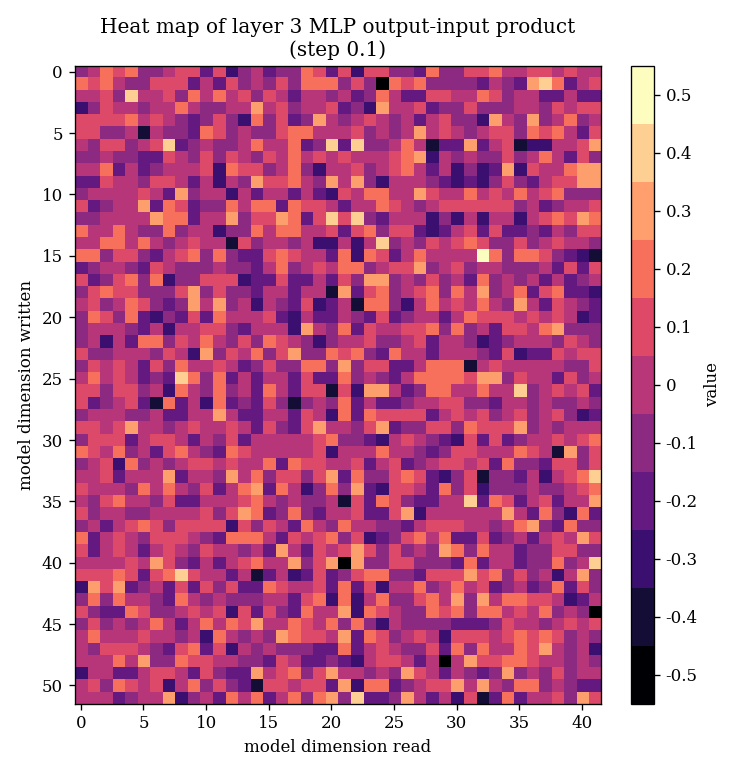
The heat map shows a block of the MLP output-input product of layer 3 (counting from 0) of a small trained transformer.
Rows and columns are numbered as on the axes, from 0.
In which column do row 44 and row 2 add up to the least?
41
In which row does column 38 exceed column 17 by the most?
21
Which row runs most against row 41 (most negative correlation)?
45
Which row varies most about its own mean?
6
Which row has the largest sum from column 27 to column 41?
25
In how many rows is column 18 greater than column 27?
19
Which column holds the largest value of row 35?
31
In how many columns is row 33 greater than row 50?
16
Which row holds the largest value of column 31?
35
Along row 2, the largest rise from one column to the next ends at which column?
4
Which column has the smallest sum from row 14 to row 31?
20
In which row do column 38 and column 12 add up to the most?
12
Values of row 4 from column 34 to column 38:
0 -0.1 0.3 -0.1 0
